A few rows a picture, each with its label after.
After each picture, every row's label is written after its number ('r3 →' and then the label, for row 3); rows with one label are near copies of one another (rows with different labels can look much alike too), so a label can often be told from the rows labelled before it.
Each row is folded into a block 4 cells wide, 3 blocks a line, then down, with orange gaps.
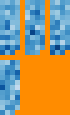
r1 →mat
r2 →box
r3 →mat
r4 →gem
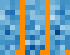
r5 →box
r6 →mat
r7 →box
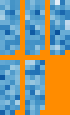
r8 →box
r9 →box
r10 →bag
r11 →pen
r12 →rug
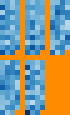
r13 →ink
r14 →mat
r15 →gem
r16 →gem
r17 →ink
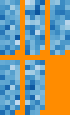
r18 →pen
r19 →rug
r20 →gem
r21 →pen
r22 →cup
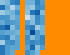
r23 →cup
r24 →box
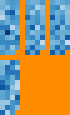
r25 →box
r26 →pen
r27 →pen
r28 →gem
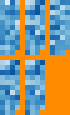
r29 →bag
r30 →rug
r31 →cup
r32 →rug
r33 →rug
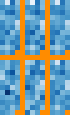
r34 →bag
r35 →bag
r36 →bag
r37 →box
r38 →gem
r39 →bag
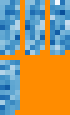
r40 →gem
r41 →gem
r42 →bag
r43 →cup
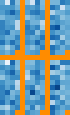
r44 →bag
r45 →bag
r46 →cup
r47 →bag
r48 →box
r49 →cup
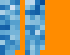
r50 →cup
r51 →rug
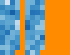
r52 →bag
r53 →gem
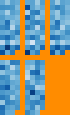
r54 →mat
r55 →ink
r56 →mat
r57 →cup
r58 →box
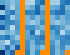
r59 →ink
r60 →rug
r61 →rug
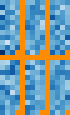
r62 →ink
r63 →gem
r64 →pen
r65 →rug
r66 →cup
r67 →gem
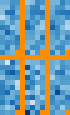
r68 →box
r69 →gem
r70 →gem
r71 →bag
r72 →ink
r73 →box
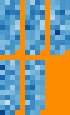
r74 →gem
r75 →gem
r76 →box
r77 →ink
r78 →cup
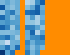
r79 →ink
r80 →rug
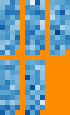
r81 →gem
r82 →bag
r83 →box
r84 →mat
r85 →pen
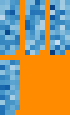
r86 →box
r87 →gem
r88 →ink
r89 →cup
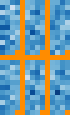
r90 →cup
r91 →box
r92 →gem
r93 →cup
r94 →box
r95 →box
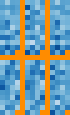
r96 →mat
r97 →ink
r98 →mat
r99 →gem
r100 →gem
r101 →ink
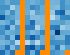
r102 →pen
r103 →mat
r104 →box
